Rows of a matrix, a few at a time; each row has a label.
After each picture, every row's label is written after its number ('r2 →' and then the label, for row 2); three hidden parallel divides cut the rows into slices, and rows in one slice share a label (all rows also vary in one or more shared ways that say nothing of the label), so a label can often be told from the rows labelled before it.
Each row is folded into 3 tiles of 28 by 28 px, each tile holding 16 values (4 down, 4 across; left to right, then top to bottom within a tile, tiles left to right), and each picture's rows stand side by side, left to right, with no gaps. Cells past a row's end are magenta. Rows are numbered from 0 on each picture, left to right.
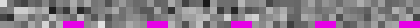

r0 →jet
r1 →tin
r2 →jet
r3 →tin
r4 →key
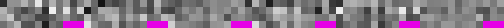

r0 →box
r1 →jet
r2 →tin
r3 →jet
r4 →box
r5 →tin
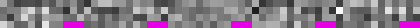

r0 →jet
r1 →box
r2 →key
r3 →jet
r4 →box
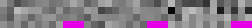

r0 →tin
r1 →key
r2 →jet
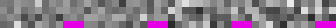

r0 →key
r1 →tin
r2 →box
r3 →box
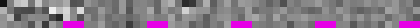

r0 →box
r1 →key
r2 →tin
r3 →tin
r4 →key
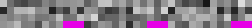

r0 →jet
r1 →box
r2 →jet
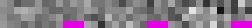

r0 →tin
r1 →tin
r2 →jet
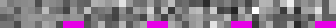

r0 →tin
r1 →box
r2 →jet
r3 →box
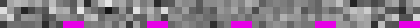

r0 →box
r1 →box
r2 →key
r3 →tin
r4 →jet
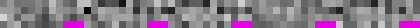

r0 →key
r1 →jet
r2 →jet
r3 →tin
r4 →jet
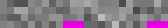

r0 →tin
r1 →tin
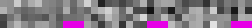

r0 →key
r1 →jet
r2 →jet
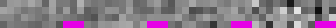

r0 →key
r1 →tin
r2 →key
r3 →jet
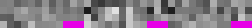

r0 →tin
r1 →jet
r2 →tin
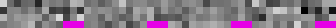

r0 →jet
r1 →key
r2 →tin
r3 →jet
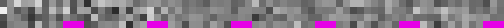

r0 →box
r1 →box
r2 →tin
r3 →tin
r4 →key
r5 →tin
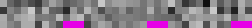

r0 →jet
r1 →key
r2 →jet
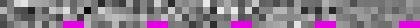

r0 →box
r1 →jet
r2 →box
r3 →jet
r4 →tin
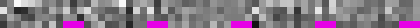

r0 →box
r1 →box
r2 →tin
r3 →box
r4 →key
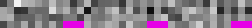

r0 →box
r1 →jet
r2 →jet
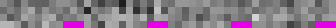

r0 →tin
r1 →jet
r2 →key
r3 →tin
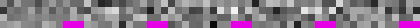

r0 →tin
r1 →jet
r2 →box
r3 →box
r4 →jet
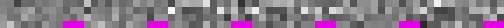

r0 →tin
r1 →tin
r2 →box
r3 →box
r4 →key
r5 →box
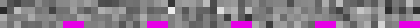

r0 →tin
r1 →tin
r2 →box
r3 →tin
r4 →jet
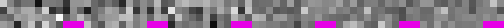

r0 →jet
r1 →jet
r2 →box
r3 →key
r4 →tin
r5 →tin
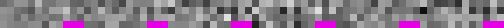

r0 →key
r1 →tin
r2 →jet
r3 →box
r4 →tin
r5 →jet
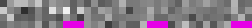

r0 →box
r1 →key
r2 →key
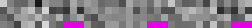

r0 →jet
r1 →tin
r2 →jet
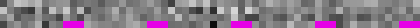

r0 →box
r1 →tin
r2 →box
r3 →key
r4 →key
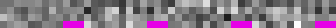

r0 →key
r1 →jet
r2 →box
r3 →jet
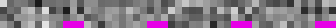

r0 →jet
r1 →tin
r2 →box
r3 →jet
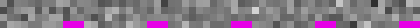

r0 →tin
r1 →tin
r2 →key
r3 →key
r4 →tin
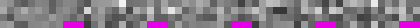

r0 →tin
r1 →box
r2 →key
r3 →box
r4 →box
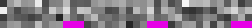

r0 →box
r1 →box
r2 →box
